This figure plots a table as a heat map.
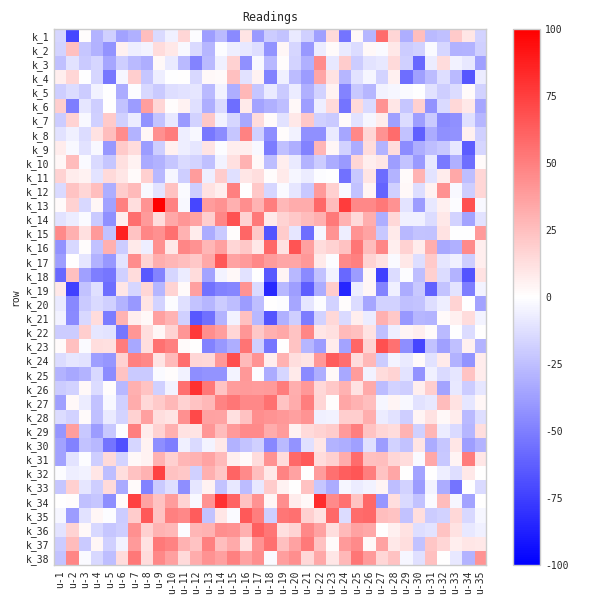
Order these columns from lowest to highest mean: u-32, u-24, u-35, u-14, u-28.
u-32, u-35, u-24, u-28, u-14
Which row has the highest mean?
k_13
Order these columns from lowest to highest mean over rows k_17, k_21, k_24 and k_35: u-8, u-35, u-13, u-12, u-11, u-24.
u-13, u-35, u-12, u-24, u-11, u-8
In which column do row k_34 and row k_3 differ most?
u-7
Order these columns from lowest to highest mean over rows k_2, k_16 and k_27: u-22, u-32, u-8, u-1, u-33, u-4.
u-1, u-4, u-33, u-32, u-8, u-22
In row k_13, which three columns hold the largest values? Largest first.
u-9, u-24, u-34
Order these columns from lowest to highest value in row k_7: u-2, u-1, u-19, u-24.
u-1, u-19, u-24, u-2
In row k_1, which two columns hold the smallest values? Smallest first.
u-2, u-24
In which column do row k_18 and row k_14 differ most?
u-8
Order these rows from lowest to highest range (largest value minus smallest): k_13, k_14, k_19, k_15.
k_14, k_19, k_15, k_13
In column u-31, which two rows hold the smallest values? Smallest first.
k_19, k_6
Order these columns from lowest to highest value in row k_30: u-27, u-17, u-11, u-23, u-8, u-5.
u-5, u-27, u-23, u-17, u-11, u-8
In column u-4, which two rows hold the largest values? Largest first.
k_15, k_12
